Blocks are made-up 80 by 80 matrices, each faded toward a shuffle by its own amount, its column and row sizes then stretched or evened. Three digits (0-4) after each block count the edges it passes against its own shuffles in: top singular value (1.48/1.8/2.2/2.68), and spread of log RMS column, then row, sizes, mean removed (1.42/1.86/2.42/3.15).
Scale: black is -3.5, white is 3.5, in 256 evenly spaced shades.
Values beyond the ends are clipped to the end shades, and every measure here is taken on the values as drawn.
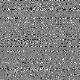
0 1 4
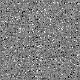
0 2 2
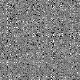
1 3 2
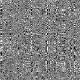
3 3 1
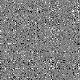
2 2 2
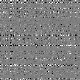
3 2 4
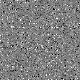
0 1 2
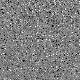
1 0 2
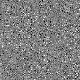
2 1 0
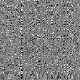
3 2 1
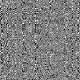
3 3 0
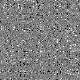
2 2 2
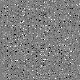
1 2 1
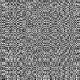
4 3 2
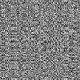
3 1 1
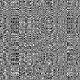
4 3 2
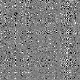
2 3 3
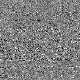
1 0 4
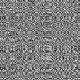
4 0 3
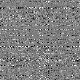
1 1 4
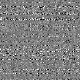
0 2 4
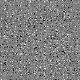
0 2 2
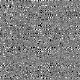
2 2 3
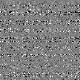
1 1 4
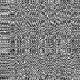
4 1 1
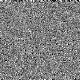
1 0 3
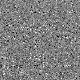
0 0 2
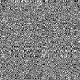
3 1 3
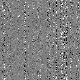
0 4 0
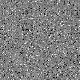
1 0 1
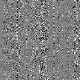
2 4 1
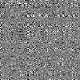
3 2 4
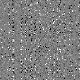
2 3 0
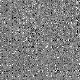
0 3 2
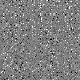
1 2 0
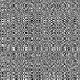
4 4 3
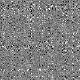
0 3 3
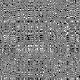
4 2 2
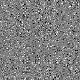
2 1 0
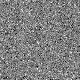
0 0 0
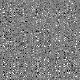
1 3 2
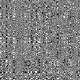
3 3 2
